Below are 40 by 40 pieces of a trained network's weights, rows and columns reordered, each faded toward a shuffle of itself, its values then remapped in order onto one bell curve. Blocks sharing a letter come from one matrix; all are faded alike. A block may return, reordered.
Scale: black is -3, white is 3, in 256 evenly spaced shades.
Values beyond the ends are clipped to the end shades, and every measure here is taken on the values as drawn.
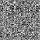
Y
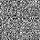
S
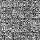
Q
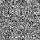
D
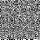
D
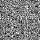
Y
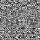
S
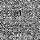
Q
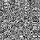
S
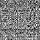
Q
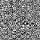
S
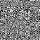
S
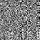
D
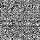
Q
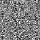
D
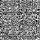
Q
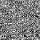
S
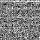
Q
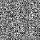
Y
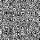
Y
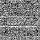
Q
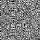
D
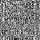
Y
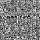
Y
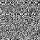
S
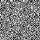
D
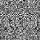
S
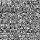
Q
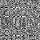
S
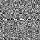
D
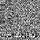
D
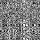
Y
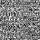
Q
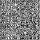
Y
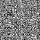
Y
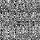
Q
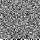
D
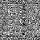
Q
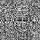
S
